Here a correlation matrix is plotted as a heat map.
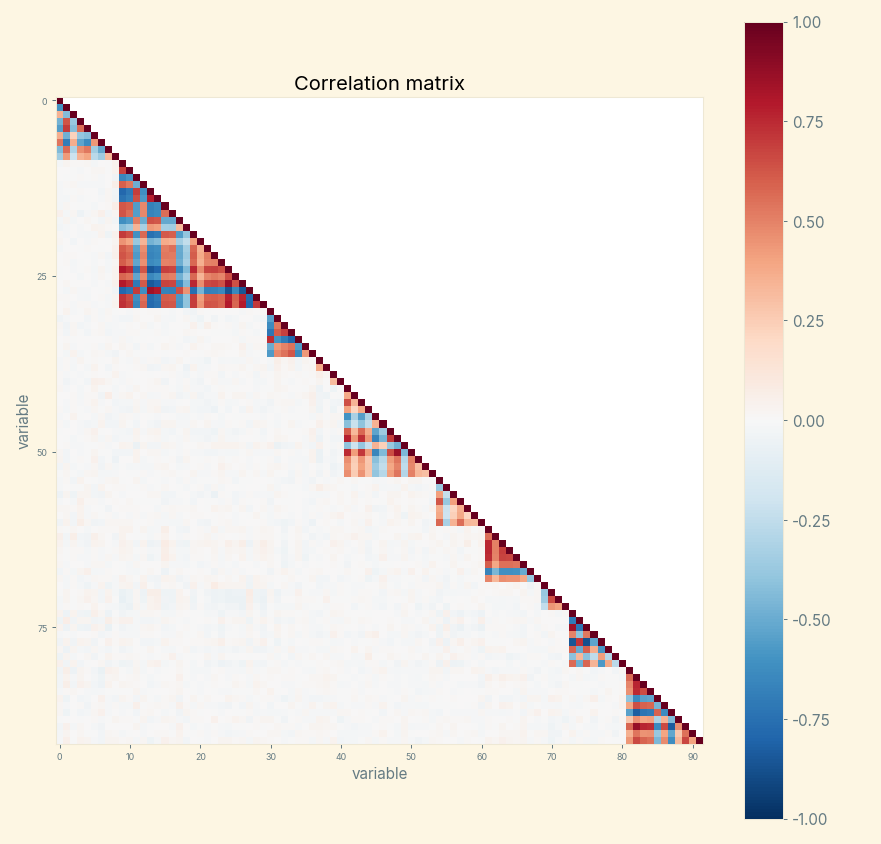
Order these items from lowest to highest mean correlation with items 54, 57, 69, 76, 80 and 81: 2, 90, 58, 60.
2, 90, 58, 60
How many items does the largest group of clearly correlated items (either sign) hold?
21
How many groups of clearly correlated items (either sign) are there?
11
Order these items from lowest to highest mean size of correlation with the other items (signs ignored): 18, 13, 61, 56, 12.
56, 61, 18, 12, 13
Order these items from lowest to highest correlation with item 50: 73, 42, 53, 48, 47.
73, 42, 53, 47, 48
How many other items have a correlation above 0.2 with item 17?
5
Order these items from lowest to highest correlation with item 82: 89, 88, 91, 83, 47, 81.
47, 88, 81, 91, 83, 89
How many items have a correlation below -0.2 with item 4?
4
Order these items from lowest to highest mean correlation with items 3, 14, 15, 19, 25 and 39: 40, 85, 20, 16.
85, 40, 20, 16
